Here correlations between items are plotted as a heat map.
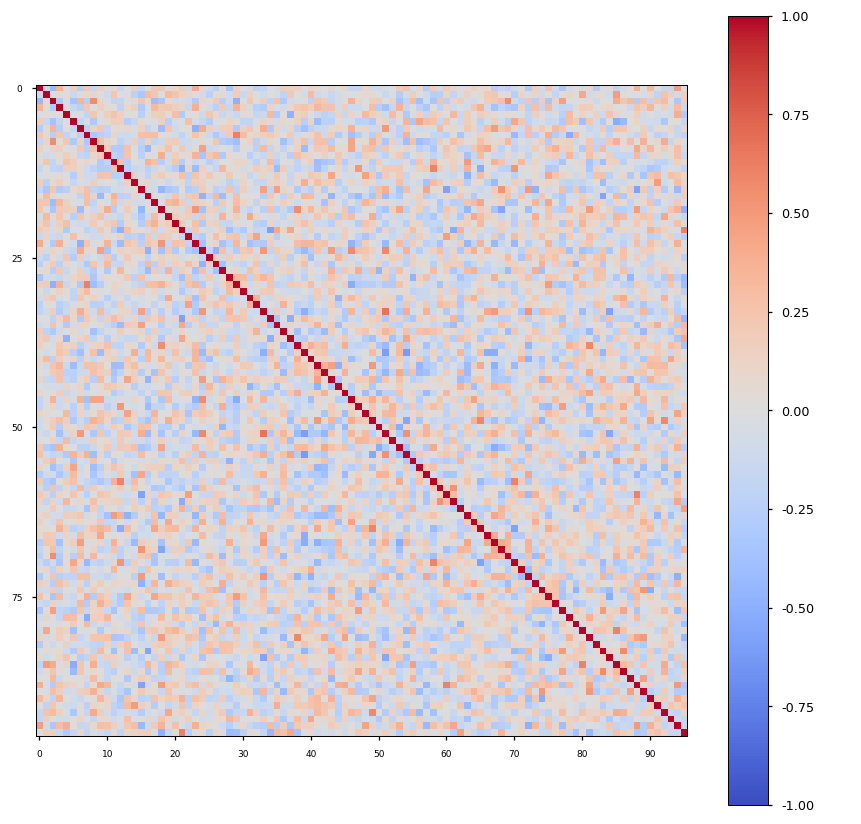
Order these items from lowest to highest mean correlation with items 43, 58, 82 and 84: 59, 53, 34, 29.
29, 59, 34, 53
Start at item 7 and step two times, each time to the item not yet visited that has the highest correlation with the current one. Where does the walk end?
75
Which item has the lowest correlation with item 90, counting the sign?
74
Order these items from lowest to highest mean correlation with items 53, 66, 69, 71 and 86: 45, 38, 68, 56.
56, 68, 38, 45
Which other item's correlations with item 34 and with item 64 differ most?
21
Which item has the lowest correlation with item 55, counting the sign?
28
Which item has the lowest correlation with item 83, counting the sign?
16
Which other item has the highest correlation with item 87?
89
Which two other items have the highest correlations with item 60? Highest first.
88, 22
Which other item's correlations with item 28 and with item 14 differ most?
67
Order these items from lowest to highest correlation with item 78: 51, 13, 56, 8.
51, 13, 8, 56
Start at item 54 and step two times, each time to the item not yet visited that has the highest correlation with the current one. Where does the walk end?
33
